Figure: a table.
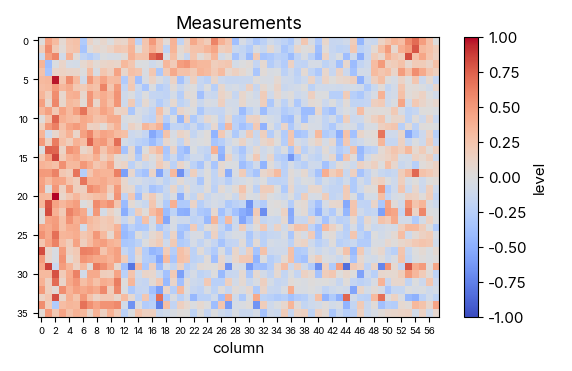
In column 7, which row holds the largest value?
13
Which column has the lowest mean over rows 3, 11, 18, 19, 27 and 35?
45
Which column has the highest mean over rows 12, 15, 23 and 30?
2
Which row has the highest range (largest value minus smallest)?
29
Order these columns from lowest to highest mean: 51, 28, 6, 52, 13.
28, 13, 51, 52, 6
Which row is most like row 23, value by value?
11
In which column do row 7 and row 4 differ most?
23
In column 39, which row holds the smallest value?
9
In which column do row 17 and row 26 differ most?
17
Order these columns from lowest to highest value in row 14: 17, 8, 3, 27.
27, 3, 17, 8
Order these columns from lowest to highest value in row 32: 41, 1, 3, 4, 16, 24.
16, 41, 24, 1, 4, 3
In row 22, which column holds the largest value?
1
